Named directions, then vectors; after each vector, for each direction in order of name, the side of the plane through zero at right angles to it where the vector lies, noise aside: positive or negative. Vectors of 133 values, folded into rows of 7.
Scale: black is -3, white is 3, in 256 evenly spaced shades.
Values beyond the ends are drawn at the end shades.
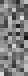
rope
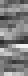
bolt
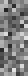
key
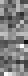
positive, positive, negative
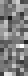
positive, positive, negative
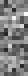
negative, negative, negative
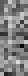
negative, negative, positive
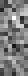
negative, negative, negative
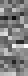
positive, positive, positive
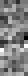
positive, negative, positive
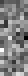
positive, negative, positive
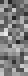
positive, positive, positive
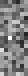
positive, negative, positive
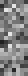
positive, negative, negative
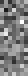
positive, positive, positive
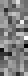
negative, positive, negative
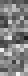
positive, negative, positive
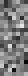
positive, negative, negative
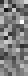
negative, positive, positive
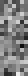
negative, negative, positive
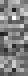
negative, negative, negative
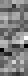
negative, positive, negative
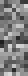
positive, negative, negative
